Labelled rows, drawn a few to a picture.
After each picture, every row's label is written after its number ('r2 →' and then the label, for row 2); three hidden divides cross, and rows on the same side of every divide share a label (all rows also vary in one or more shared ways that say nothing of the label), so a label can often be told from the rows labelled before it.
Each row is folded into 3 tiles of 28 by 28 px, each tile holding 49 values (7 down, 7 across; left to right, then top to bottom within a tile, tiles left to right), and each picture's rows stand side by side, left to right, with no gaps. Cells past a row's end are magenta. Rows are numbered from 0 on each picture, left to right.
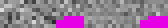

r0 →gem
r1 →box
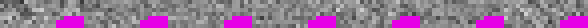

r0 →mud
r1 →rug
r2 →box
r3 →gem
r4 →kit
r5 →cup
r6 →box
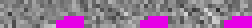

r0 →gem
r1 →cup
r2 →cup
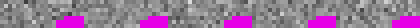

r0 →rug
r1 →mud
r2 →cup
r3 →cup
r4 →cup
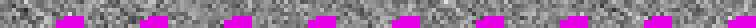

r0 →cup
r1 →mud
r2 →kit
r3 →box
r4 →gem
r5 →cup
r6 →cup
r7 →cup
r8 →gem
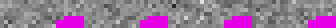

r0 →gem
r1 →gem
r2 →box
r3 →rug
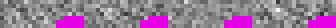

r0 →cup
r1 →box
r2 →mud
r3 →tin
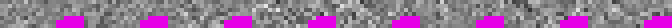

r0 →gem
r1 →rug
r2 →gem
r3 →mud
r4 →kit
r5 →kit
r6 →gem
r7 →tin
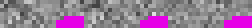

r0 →mud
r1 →rug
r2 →box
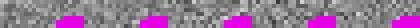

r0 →gem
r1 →kit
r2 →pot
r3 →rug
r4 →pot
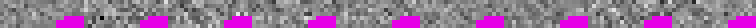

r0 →box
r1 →cup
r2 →cup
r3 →box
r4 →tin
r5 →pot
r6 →gem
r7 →rug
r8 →mud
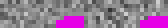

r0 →kit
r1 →cup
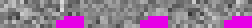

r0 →kit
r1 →gem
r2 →rug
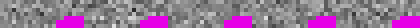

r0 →mud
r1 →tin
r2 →cup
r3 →rug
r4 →mud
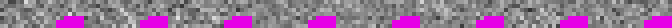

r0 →cup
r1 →cup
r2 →tin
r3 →gem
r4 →kit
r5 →kit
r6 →kit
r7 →pot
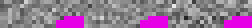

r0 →tin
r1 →box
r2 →cup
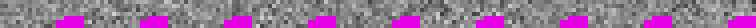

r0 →box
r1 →cup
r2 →kit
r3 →tin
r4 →rug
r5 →mud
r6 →cup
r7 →pot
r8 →mud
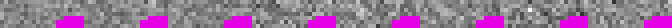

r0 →mud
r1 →mud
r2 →pot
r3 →box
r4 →kit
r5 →tin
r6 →box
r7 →rug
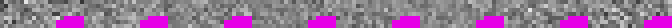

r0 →box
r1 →rug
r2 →gem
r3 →pot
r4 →mud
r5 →rug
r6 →box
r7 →box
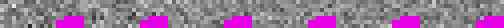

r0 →box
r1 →gem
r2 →tin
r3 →box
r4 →gem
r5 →pot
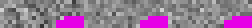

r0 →box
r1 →pot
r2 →box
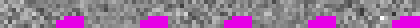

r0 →kit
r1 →gem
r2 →rug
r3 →mud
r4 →rug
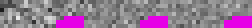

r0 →tin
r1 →cup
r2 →rug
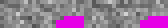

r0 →cup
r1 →cup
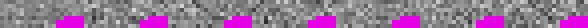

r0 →gem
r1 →gem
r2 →pot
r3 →pot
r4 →pot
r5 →mud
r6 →mud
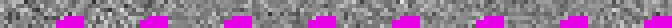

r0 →gem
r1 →kit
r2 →cup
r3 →box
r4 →mud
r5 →kit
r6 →box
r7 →mud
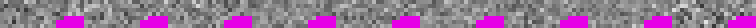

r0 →gem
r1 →pot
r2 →pot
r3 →tin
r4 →gem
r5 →tin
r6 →rug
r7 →mud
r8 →pot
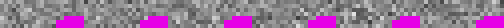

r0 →tin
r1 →mud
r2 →rug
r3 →gem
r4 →rug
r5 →box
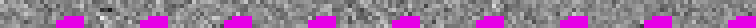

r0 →kit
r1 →gem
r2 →tin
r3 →gem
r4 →cup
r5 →pot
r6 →rug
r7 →tin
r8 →kit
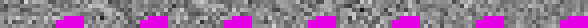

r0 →box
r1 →kit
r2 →box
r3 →pot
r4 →cup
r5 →rug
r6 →cup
